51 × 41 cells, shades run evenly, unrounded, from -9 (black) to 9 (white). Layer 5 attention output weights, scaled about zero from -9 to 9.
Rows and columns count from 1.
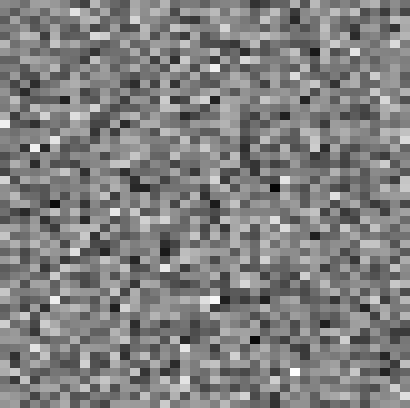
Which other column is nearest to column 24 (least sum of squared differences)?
15
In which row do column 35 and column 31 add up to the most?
17
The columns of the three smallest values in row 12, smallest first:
3, 9, 32
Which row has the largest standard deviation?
38
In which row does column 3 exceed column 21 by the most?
5
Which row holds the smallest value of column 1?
22
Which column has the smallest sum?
26
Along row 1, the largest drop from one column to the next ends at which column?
31
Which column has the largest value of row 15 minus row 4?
8
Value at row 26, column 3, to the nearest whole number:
3
